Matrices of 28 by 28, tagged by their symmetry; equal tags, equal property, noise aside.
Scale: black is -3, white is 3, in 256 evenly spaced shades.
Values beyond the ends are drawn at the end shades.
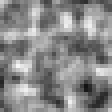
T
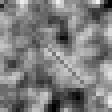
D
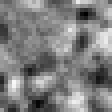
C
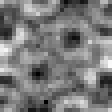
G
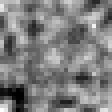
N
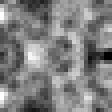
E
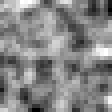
D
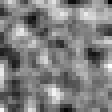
C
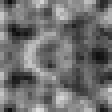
E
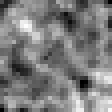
T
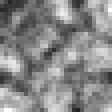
T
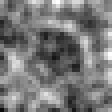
N
